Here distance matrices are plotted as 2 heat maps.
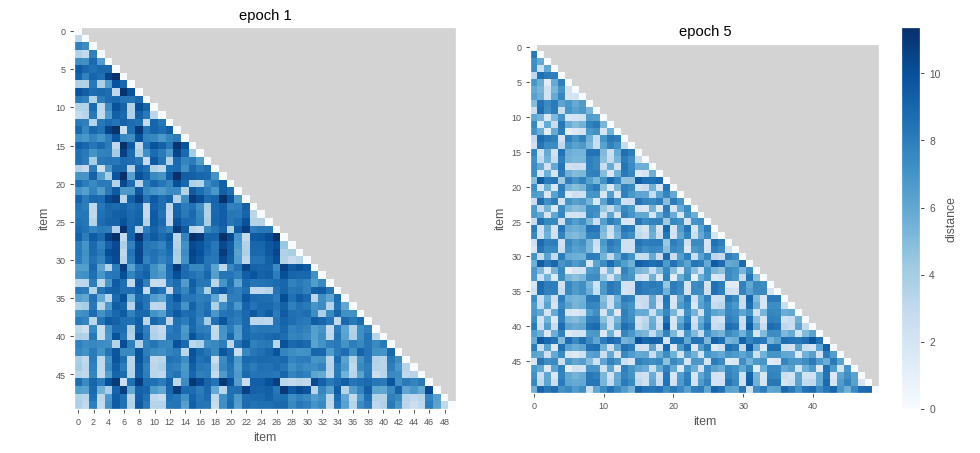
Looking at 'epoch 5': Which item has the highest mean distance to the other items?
42
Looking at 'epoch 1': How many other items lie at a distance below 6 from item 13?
7
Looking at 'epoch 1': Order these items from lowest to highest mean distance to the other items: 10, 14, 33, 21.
33, 10, 21, 14
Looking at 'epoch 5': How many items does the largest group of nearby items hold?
19
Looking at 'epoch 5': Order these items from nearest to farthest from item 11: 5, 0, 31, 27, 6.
27, 6, 5, 0, 31
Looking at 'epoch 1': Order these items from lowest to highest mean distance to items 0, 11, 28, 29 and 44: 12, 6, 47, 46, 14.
46, 6, 14, 47, 12
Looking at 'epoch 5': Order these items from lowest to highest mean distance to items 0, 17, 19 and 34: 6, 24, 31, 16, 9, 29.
29, 9, 6, 24, 31, 16
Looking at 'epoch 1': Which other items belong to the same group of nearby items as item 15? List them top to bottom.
5, 8, 16, 20, 26, 41
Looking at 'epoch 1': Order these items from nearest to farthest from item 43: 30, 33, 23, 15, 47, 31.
33, 47, 31, 30, 23, 15
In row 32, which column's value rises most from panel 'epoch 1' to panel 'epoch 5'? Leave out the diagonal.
37
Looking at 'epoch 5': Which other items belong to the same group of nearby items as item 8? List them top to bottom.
31, 49
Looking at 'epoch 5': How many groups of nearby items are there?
5
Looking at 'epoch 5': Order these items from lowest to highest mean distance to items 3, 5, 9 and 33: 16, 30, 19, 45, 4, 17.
16, 30, 17, 45, 4, 19
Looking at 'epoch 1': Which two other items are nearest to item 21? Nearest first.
42, 14
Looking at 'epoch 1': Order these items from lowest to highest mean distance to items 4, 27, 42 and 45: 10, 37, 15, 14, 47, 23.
14, 10, 47, 37, 23, 15
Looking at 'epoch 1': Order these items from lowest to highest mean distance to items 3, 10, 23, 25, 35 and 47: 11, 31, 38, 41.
11, 31, 38, 41
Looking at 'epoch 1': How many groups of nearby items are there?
7
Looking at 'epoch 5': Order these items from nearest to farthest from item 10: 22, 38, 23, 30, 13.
38, 23, 30, 22, 13
